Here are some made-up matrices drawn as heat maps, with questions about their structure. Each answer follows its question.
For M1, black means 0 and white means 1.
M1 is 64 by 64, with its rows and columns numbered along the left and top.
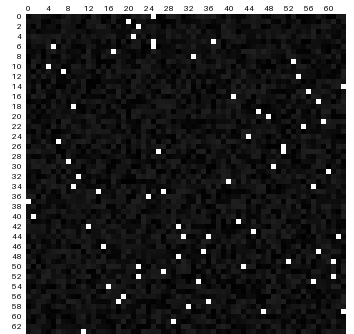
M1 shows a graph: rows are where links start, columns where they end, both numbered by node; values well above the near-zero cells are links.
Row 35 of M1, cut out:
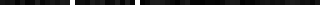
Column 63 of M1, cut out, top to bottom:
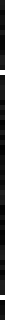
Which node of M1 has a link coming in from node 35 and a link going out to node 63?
node 14
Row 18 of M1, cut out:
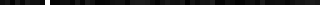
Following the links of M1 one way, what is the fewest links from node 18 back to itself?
4
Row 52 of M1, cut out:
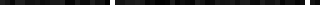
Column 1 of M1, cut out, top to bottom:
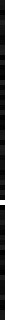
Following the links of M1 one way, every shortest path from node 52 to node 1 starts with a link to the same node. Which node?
node 61
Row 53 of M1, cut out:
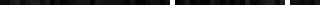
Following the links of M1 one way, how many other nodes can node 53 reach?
10
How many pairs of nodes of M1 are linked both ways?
2
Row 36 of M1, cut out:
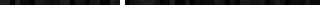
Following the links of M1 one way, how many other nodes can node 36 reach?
5
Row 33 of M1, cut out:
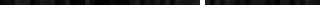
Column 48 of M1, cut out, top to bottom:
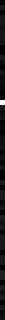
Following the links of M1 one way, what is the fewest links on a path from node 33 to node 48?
4
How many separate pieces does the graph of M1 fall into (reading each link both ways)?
11
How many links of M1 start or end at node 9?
3
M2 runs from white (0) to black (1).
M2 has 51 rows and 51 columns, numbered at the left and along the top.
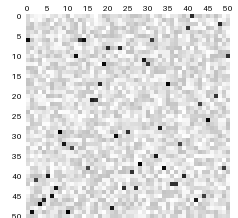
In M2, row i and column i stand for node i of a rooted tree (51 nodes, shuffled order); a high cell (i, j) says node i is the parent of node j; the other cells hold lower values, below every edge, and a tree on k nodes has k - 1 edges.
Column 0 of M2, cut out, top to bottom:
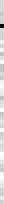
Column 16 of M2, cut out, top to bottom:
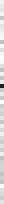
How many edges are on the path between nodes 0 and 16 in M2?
5
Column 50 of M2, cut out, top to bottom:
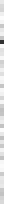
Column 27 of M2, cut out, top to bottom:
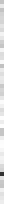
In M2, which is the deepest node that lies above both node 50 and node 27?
10
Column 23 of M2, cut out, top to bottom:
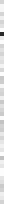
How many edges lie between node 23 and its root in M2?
8
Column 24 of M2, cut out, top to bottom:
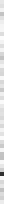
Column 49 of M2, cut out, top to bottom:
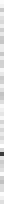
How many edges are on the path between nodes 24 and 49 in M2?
6
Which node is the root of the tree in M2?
46
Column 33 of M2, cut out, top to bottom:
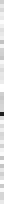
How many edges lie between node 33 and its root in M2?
4
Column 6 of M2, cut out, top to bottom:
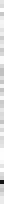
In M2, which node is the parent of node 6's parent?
26
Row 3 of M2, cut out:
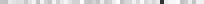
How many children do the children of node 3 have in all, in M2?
2
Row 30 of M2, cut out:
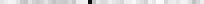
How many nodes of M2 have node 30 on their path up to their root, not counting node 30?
5
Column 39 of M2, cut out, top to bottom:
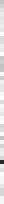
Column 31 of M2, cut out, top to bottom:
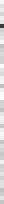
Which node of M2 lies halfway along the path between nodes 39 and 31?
45
